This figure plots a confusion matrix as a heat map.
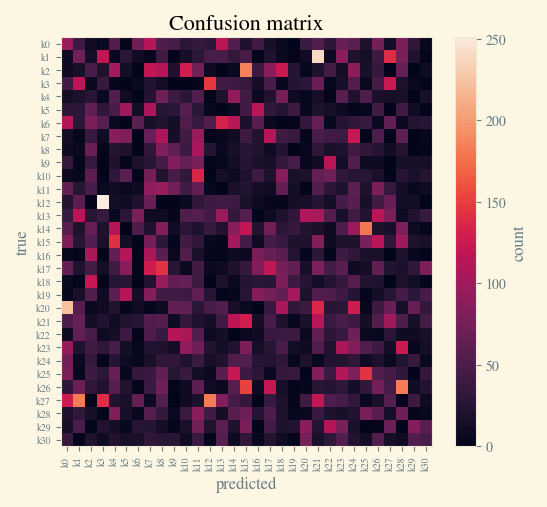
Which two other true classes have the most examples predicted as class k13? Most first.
k6, k0
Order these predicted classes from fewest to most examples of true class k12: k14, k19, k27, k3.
k19, k14, k27, k3
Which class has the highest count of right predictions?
k25
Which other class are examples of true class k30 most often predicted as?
k20
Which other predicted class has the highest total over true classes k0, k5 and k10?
k7
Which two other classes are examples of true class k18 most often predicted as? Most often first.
k2, k8
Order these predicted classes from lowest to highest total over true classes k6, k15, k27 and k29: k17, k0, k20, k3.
k17, k20, k3, k0
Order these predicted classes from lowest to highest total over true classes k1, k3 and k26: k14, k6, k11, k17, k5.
k6, k5, k11, k14, k17
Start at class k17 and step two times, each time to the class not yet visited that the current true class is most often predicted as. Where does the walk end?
k11
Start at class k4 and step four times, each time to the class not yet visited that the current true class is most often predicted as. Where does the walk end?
k28
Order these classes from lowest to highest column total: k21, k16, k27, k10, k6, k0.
k6, k16, k27, k10, k0, k21
